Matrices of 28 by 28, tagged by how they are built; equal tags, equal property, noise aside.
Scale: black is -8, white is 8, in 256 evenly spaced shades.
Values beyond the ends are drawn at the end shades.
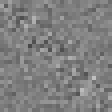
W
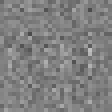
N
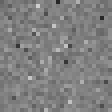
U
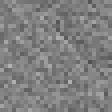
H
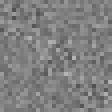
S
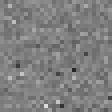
U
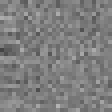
N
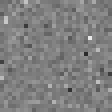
U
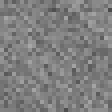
H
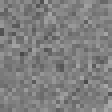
S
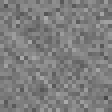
H
